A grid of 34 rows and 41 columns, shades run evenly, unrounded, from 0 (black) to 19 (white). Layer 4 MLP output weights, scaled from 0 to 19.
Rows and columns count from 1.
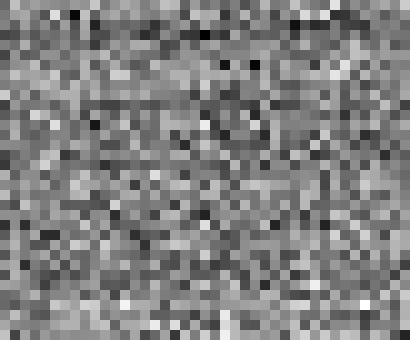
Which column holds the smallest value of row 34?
41
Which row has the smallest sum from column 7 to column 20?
4
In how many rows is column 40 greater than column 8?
14
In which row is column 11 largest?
25
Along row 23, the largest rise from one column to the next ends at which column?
21
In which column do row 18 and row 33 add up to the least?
19
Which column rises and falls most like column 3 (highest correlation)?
22
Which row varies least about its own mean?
6
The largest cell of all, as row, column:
31, 37
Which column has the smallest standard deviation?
7
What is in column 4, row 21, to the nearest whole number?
11
